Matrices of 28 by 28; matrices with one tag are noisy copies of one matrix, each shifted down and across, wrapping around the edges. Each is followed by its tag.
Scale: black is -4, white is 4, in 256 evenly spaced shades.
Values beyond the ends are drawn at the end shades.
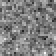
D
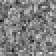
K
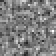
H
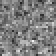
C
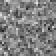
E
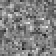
C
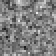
D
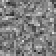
H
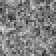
D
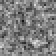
D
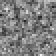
C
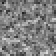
C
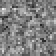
K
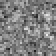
D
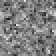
D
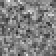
C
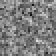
E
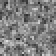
C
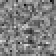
H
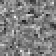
H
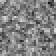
K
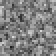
K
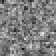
K
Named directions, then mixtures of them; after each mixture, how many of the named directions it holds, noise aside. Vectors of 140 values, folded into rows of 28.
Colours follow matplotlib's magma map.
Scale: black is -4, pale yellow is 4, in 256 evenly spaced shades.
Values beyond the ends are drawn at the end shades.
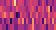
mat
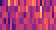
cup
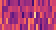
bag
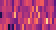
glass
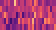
four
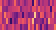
two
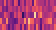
three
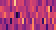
one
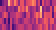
one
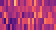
four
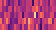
two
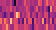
one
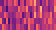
two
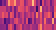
four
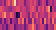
one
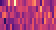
two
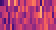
one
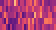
four
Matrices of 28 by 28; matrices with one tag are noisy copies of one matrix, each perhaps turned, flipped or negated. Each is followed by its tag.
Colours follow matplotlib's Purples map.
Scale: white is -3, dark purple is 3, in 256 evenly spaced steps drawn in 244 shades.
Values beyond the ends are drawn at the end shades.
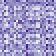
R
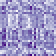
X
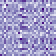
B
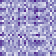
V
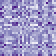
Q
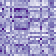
X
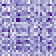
R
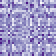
Q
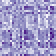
X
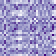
V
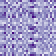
B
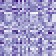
Q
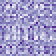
R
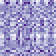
V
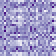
V
